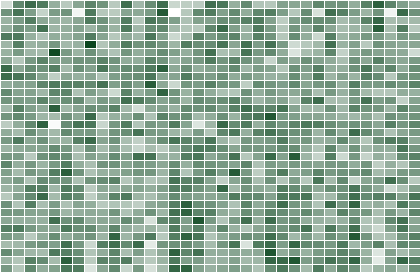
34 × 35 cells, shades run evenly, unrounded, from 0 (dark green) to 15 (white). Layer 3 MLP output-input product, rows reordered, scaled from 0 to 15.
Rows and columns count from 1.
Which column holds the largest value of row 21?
32
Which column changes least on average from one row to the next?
29
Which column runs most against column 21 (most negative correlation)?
25
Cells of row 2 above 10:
9
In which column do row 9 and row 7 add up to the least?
5
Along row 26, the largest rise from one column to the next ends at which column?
31
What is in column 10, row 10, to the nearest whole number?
7
